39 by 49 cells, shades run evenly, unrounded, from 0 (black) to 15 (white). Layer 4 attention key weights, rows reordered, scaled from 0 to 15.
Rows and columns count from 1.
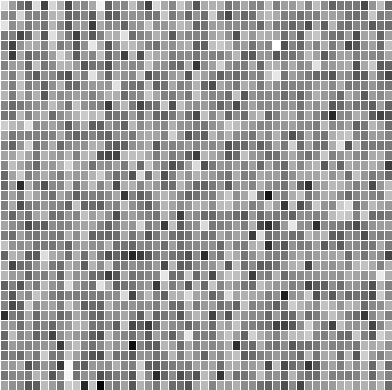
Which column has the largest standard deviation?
13
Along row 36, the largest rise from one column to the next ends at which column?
46
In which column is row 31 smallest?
2
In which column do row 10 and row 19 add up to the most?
19
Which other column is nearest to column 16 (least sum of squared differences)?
31
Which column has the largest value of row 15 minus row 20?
34
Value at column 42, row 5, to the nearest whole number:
7
